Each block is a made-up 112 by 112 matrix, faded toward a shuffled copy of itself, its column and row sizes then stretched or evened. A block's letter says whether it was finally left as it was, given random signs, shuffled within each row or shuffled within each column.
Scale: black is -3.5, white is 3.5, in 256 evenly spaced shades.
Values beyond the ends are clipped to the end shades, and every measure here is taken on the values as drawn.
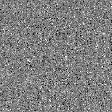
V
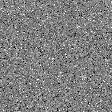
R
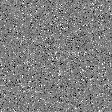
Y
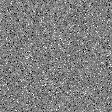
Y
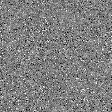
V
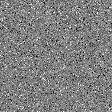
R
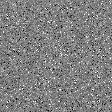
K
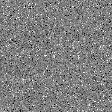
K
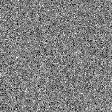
V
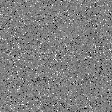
V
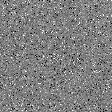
V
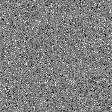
Y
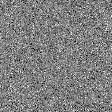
K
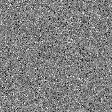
Y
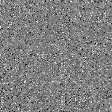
V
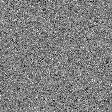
R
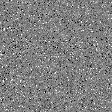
K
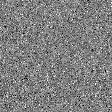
R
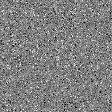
K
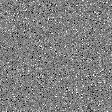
K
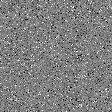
R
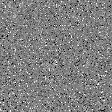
V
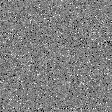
R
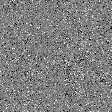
K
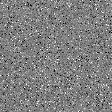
K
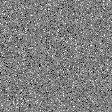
Y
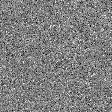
Y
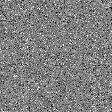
K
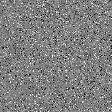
V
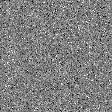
Y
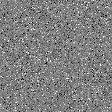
Y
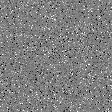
R
